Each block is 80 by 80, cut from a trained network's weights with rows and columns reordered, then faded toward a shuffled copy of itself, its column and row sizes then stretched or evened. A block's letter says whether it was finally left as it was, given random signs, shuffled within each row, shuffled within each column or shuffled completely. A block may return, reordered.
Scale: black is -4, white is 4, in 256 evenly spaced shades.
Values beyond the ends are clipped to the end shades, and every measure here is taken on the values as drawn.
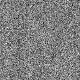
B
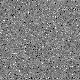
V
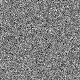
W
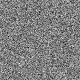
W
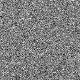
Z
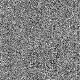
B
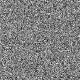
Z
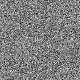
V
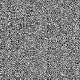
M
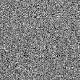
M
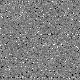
V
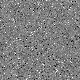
W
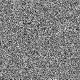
V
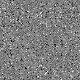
Z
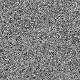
Z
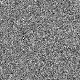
B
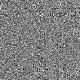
Z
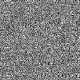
M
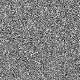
Z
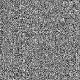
M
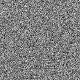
B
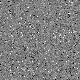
B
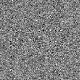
M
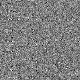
Z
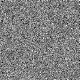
Z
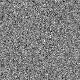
B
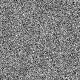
W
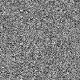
M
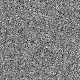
W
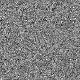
Z
